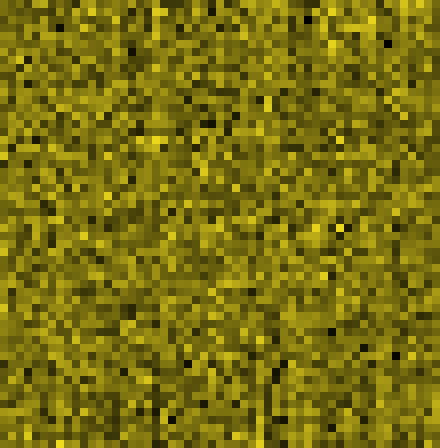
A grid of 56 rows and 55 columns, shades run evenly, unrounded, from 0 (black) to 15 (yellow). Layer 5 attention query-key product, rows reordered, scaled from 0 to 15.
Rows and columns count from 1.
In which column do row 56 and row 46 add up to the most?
8
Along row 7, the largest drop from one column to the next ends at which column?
17
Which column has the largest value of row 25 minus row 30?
7
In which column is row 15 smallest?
30
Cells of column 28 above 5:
49
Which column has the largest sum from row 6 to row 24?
34
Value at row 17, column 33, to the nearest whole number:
13
